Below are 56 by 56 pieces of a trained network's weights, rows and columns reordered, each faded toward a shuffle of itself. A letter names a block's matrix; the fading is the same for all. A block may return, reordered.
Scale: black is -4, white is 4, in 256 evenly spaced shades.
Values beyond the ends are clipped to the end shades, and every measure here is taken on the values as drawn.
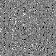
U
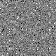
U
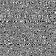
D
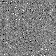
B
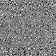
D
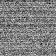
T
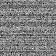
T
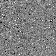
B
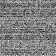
T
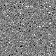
U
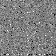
B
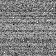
T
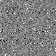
B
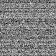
T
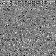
D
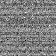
T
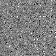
U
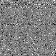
D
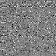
D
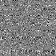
D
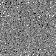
U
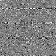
D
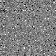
U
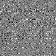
D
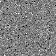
U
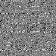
D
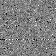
B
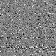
D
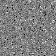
U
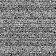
T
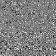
D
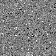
U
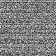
T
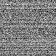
T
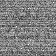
T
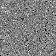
U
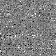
U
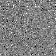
U
